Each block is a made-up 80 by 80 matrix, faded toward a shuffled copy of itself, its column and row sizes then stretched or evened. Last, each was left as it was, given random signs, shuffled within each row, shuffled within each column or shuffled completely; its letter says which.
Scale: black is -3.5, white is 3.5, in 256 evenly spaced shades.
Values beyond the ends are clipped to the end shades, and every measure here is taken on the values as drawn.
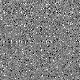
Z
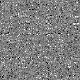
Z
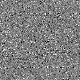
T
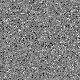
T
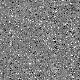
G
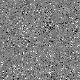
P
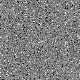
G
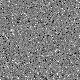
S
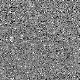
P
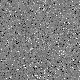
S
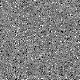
Z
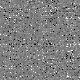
Z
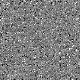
P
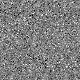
T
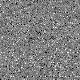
T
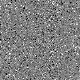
G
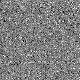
T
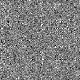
Z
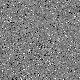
S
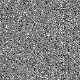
G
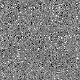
Z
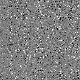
P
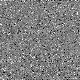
T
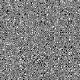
Z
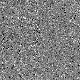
G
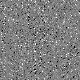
G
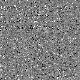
P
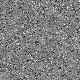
S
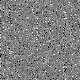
G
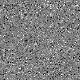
Z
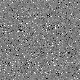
T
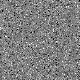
G
